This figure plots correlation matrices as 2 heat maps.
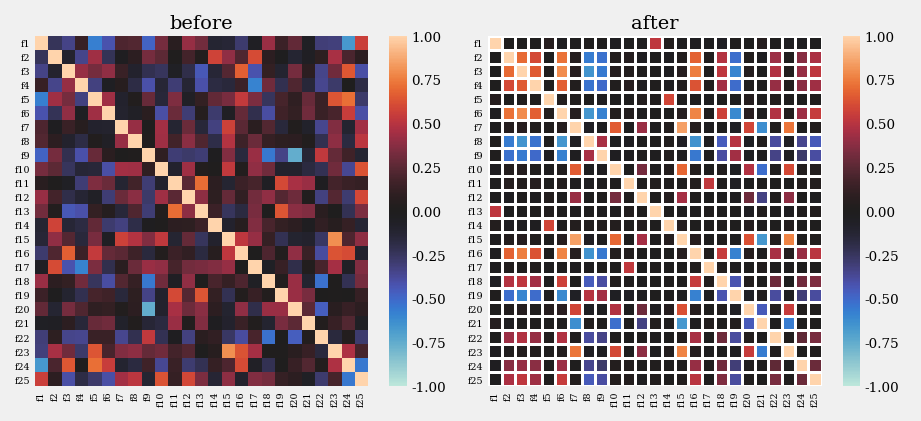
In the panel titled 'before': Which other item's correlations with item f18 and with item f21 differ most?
f6
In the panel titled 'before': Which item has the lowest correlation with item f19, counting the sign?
f9
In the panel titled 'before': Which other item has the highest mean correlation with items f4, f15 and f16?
f3
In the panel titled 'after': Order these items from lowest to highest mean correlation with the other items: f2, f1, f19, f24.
f19, f1, f24, f2
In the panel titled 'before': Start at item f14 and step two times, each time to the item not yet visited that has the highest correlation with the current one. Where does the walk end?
f17
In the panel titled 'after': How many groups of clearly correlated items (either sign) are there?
5
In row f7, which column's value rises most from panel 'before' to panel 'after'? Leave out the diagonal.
f20
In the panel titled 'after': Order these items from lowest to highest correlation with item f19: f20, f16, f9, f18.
f16, f18, f20, f9
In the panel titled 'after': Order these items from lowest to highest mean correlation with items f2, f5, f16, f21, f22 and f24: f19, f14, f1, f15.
f19, f15, f1, f14
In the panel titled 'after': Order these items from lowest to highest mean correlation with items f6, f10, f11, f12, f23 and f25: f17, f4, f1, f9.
f9, f1, f17, f4
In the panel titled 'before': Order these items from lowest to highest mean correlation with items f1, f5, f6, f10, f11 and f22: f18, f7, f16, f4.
f4, f18, f7, f16
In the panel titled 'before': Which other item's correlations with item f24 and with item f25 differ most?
f1
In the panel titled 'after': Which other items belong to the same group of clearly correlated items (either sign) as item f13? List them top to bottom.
f1
